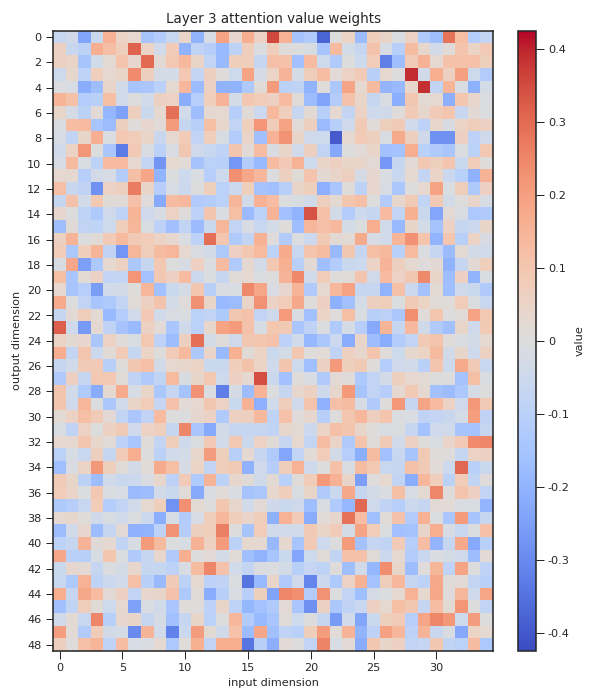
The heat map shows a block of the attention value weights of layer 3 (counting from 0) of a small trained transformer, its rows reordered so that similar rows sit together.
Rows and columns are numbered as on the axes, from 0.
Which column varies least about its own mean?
1
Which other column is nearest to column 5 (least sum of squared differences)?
4
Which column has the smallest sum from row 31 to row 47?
15
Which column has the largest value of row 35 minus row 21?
22
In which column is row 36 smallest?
11
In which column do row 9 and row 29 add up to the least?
5
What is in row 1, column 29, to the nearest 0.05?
0.05
